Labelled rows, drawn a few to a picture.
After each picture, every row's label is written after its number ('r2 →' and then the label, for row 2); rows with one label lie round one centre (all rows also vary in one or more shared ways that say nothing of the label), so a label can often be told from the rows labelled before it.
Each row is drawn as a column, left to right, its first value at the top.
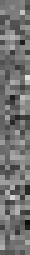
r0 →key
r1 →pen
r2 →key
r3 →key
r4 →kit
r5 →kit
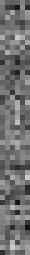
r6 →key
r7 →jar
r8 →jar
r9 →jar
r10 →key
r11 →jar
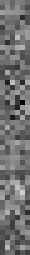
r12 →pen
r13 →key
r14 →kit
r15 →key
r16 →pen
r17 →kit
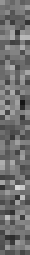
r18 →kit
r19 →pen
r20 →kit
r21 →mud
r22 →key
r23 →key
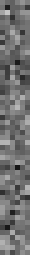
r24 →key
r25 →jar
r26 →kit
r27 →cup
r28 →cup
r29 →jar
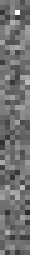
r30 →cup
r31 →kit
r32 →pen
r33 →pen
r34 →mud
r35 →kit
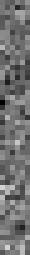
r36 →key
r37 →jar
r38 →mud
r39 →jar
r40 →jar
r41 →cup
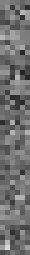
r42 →key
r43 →key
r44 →jar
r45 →key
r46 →pen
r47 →jar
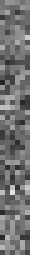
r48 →pen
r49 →cup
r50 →cup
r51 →cup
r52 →key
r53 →key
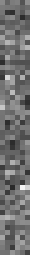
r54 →cup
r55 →mud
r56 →cup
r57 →cup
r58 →mud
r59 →key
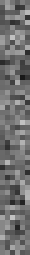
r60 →cup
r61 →cup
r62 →key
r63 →jar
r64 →jar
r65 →pen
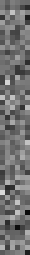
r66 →pen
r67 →kit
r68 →pen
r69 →mud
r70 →jar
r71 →kit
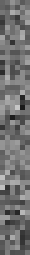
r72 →mud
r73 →kit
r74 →kit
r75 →kit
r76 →key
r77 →pen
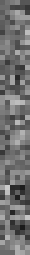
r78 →mud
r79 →cup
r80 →kit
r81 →jar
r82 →jar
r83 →jar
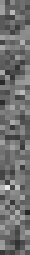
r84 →key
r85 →mud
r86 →pen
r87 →mud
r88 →cup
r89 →kit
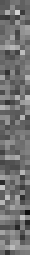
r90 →mud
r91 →pen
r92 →key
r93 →pen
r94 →jar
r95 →kit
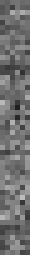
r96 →mud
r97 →mud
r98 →jar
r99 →key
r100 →pen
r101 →kit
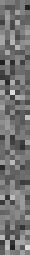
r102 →cup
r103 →jar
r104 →cup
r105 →pen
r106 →cup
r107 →jar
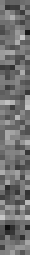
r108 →mud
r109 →jar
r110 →jar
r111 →jar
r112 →key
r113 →mud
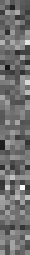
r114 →cup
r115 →mud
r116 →jar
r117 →pen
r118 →mud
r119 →cup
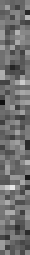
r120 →key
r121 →mud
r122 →mud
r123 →jar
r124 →kit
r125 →cup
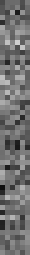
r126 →kit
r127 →cup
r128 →pen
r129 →cup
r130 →kit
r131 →cup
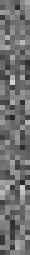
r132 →pen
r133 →key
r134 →kit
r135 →jar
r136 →cup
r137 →cup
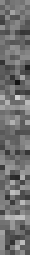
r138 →cup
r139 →mud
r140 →pen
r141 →pen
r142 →mud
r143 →mud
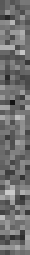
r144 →pen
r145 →pen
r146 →pen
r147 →jar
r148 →jar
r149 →cup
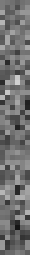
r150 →pen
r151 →cup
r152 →kit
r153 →kit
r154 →pen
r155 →key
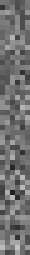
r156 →jar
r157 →pen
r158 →key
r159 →jar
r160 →mud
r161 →pen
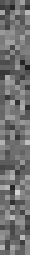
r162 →jar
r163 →mud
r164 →jar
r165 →pen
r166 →cup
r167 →jar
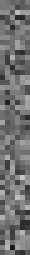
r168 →pen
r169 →key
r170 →mud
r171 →pen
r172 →kit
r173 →kit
